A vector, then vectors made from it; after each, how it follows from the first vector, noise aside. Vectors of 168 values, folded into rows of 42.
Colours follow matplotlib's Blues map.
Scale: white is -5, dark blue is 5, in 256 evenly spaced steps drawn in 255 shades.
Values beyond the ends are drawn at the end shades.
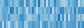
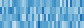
wrapped around, negated.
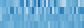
partly zeroed.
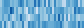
copied.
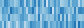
copied.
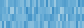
negated, shrunk.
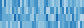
wrapped around, negated.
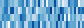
scaled up.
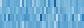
wrapped around, negated, partly zeroed.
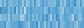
reversed, negated, shrunk.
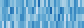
copied.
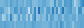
wrapped around, negated, partly zeroed.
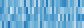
negated.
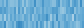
reversed, negated, shrunk.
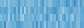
reversed, negated, shrunk.
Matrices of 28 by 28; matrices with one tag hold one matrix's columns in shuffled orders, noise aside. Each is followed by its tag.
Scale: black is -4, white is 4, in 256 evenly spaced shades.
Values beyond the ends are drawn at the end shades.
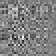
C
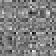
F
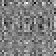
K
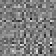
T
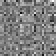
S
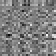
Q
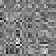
T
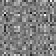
S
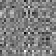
F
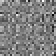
S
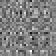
F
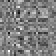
F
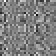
S
